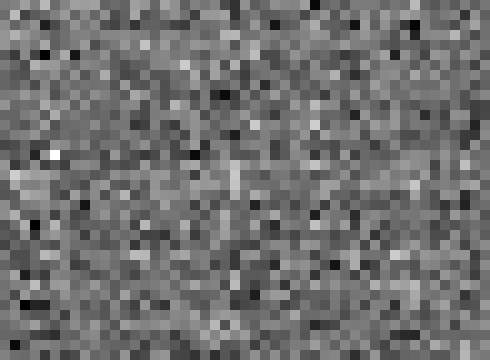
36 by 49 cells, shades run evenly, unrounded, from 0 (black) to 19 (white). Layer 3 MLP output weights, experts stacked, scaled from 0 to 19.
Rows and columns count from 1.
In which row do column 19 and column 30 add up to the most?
7
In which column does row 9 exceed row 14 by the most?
24
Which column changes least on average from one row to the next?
16
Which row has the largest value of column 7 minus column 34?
27
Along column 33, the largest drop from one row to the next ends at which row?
21
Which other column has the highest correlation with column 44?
11
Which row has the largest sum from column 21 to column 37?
17
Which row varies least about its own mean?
9
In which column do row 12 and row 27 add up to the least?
28
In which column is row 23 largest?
32
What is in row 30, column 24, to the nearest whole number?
5
